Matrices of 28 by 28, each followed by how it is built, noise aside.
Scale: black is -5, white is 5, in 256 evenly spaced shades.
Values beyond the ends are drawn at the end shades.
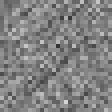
Hankel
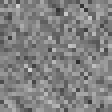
Toeplitz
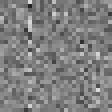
uneven columns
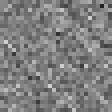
Toeplitz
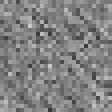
Toeplitz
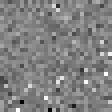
sparse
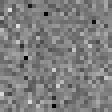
sparse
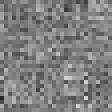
low rank
